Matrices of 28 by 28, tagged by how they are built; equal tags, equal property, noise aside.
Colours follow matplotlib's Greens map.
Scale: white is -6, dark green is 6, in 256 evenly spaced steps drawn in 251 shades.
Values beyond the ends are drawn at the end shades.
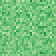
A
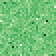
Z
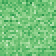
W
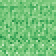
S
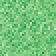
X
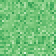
A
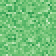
A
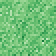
X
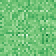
A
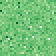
Z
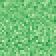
S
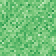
X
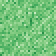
X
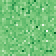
Z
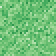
X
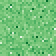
Z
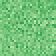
A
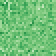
A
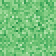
S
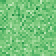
S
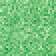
S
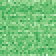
W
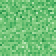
S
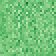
A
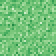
S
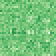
A
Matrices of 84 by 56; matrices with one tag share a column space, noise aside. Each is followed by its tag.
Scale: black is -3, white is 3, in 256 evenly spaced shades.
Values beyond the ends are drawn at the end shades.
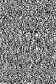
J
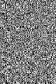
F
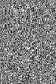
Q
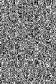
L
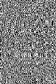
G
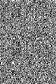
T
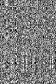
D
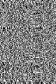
F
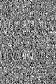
G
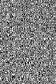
T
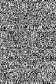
F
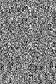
Q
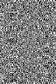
F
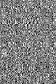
Q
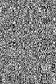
Q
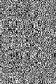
G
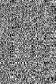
T
